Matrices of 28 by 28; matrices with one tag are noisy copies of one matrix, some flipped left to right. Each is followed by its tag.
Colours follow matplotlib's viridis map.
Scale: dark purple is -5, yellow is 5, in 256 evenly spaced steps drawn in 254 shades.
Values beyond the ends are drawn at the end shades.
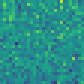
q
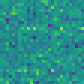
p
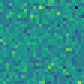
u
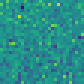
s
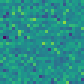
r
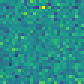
u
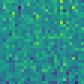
q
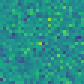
r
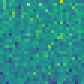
q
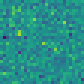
r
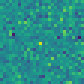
r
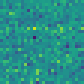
p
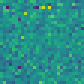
u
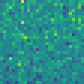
q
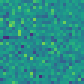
r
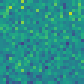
q
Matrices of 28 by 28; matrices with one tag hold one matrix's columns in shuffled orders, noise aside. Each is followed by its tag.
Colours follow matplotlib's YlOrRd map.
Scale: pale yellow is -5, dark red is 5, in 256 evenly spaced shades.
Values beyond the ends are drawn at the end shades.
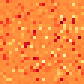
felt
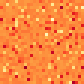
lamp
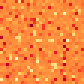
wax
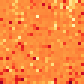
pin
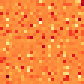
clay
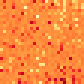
pin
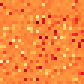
felt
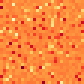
lamp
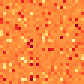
wax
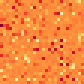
wax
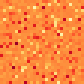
lamp
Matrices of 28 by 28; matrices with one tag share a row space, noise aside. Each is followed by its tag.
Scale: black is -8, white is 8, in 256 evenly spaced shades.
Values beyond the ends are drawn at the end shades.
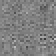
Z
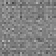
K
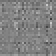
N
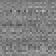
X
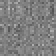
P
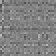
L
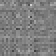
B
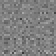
Z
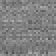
X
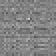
B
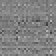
N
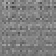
K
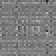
N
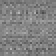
X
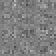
Z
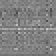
N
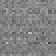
X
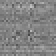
B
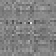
B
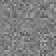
Z
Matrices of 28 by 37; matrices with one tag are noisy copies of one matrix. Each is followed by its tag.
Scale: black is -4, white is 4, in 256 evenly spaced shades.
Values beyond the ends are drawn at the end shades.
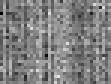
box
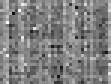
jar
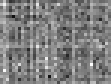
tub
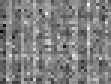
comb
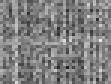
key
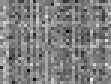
tub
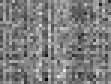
box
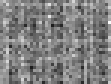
jar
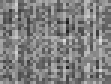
key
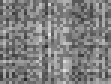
box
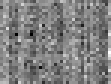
jar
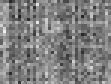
tub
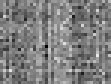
box
